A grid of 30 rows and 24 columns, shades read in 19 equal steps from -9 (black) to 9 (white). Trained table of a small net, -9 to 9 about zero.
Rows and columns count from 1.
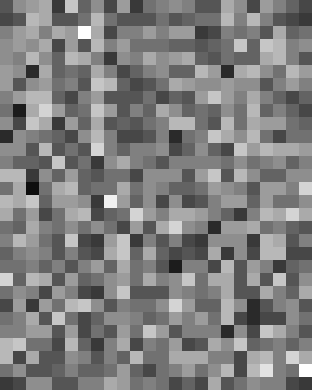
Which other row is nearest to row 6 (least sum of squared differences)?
12
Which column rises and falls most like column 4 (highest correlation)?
8
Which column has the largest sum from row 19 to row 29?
10
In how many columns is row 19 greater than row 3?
9
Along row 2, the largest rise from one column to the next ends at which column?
3
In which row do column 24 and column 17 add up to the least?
18
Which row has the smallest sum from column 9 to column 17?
2
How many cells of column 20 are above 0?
15
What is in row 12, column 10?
-2
